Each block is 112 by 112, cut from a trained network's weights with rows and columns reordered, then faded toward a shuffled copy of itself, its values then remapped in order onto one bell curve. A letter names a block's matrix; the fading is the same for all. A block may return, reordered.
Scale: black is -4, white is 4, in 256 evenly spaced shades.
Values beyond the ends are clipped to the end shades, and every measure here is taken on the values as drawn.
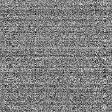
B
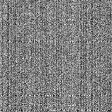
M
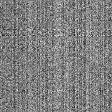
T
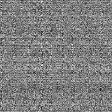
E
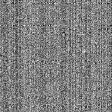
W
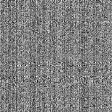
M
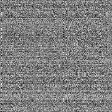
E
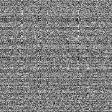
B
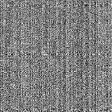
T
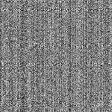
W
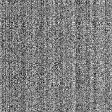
M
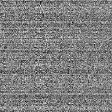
B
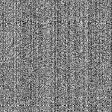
M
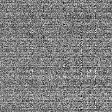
B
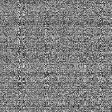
E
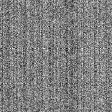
M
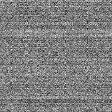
B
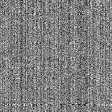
T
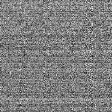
E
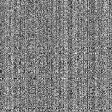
T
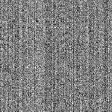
W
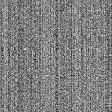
T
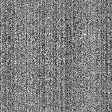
M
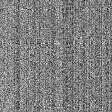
M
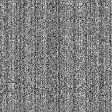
T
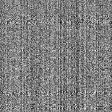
T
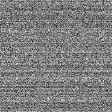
B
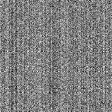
M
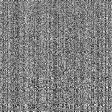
M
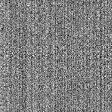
M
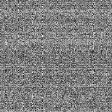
E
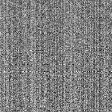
T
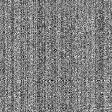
T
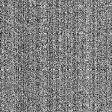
M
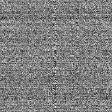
E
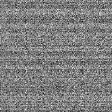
B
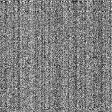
M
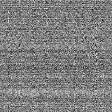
B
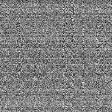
E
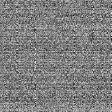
E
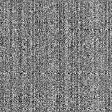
T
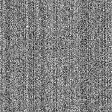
M
